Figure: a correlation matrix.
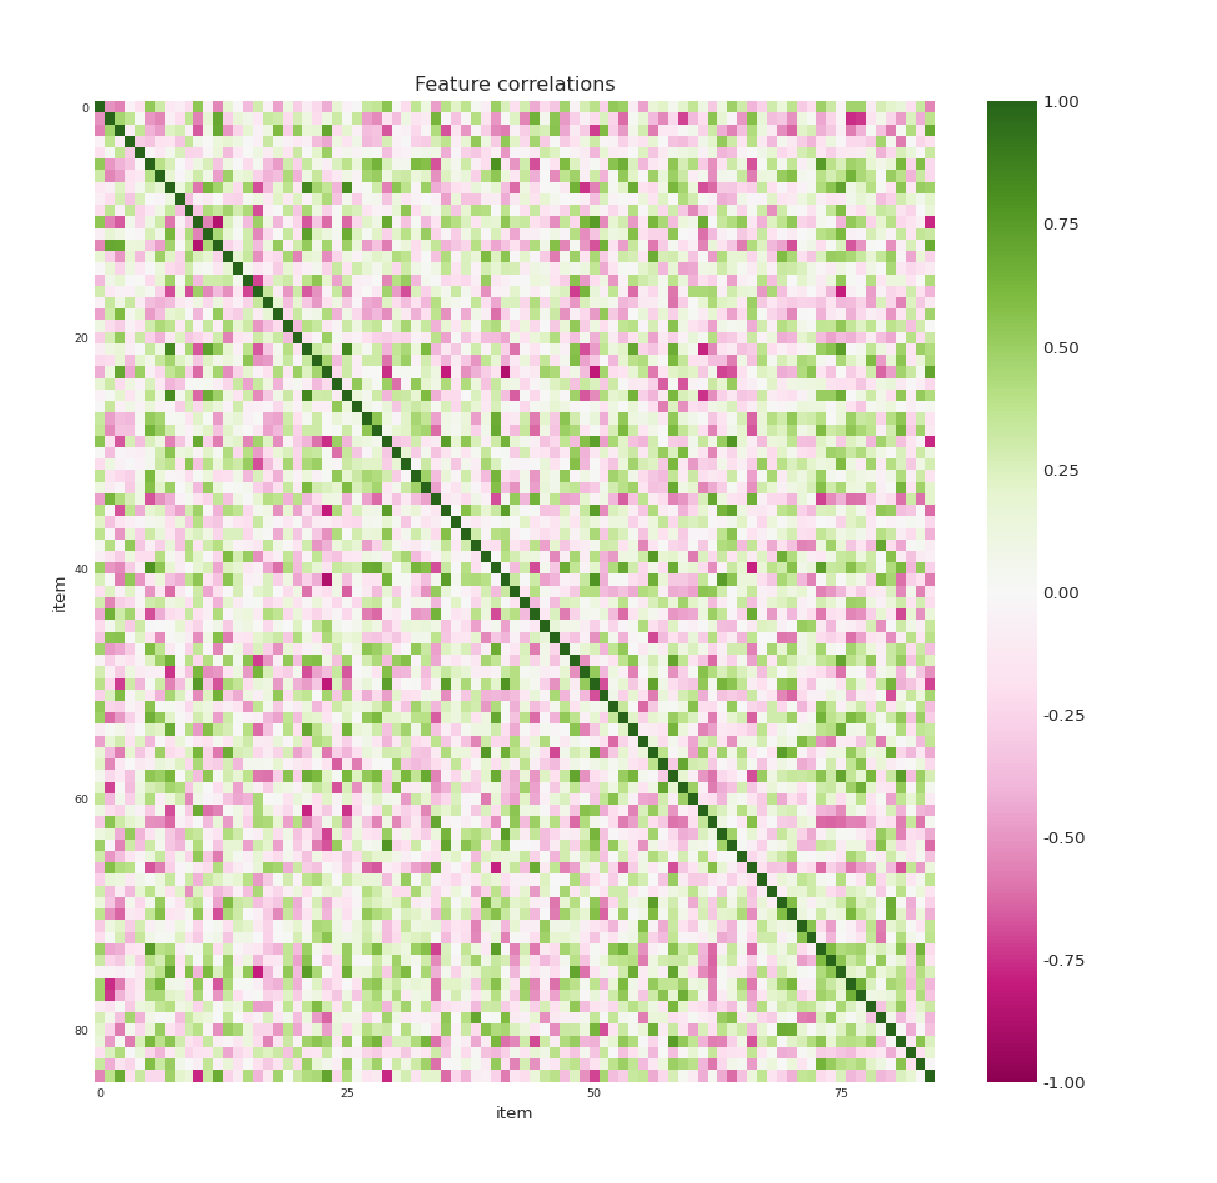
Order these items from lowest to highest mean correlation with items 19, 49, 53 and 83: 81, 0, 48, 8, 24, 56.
8, 24, 56, 48, 81, 0
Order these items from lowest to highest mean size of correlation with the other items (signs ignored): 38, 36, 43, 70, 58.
36, 43, 38, 70, 58
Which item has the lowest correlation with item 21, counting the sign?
61
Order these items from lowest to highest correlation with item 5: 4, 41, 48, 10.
41, 4, 10, 48
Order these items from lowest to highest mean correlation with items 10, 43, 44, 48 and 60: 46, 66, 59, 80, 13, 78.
46, 66, 78, 80, 13, 59
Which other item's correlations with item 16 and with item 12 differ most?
10
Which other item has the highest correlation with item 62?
34
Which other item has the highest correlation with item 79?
38
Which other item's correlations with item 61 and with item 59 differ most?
7
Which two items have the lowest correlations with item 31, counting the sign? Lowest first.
16, 60
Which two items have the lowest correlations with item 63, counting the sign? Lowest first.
23, 81
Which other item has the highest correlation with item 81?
58
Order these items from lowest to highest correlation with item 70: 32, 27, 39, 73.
32, 73, 39, 27
